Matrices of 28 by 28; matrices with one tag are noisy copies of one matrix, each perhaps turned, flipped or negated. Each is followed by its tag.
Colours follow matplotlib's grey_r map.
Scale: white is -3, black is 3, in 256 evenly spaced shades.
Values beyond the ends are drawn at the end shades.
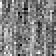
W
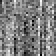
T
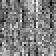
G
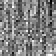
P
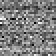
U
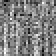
P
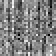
P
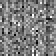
U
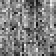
G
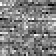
G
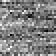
W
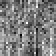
G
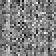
U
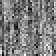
W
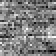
G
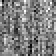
W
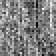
G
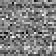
U
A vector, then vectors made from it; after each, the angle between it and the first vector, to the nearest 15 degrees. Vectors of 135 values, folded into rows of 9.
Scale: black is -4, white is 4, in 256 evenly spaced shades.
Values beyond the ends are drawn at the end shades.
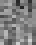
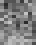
90 degrees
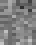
30 degrees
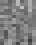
165 degrees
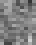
45 degrees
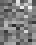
135 degrees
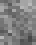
120 degrees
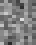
45 degrees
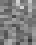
165 degrees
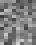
45 degrees
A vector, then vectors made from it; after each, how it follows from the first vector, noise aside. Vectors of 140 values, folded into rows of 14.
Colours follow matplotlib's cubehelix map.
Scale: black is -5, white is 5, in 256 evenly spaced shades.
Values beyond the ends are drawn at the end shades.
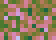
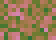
shrunk.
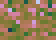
reversed, partly zeroed.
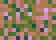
sign-scrambled.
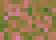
shrunk.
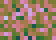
sign-scrambled.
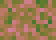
reversed, negated, shrunk.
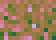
negated, partly zeroed.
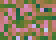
sign-scrambled.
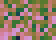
sign-scrambled.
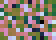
wrapped around, negated, scaled up.
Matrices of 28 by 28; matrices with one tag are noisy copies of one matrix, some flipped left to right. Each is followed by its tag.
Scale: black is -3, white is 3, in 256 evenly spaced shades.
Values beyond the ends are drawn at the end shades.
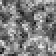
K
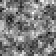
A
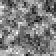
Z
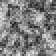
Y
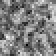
Y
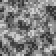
A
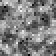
A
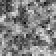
Z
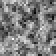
K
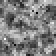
A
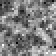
Z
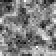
Z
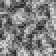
Y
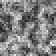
K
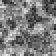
Z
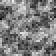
A
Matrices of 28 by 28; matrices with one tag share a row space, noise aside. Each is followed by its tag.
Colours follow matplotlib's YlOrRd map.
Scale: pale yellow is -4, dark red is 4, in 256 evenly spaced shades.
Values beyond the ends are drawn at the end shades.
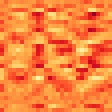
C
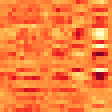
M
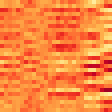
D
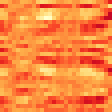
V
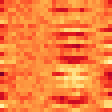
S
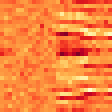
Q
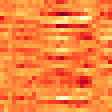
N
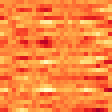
V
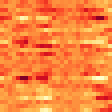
V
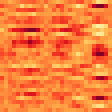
M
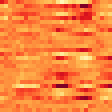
N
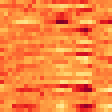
N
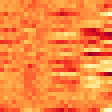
D
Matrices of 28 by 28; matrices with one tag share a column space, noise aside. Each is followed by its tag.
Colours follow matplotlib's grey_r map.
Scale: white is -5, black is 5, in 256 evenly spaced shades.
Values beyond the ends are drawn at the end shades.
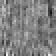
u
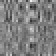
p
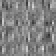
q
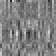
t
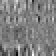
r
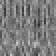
u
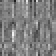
t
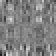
r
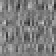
q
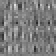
q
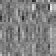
p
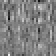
p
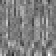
u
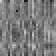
t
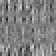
r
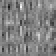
q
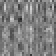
p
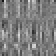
t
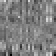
r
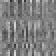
t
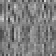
p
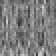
u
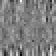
r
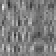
q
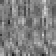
u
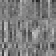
t
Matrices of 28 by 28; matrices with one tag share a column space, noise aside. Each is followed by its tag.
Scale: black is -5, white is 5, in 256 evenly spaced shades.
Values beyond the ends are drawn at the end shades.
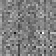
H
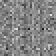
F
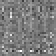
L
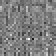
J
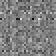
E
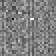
E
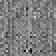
L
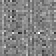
H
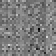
F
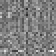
L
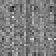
J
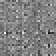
H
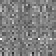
J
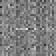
F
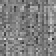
J
